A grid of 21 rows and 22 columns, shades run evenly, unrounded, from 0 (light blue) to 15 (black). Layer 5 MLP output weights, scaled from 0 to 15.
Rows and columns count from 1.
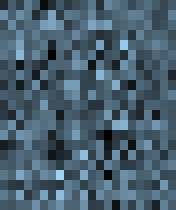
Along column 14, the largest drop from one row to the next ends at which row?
19
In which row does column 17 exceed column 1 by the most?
14
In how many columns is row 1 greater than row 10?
11
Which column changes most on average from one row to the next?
3
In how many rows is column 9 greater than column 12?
9
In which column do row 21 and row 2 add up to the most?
20
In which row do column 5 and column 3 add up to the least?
6
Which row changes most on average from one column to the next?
16
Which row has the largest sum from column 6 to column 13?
1
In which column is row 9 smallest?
15
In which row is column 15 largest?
21
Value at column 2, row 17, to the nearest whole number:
9
